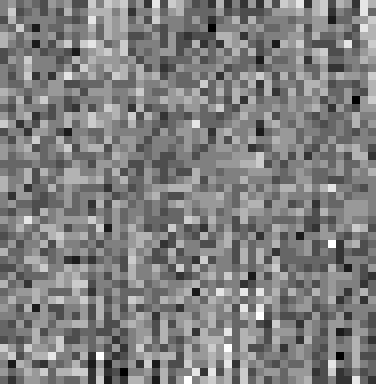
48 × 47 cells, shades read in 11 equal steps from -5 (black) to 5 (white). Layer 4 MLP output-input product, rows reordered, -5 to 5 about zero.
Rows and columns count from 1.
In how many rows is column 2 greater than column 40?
20
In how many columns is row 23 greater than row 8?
16
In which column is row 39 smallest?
5
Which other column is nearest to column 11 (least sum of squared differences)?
13
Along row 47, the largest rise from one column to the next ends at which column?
27
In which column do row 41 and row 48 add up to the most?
24
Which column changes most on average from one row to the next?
25
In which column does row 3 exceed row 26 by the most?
12
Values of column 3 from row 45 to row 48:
-2 2 0 -1
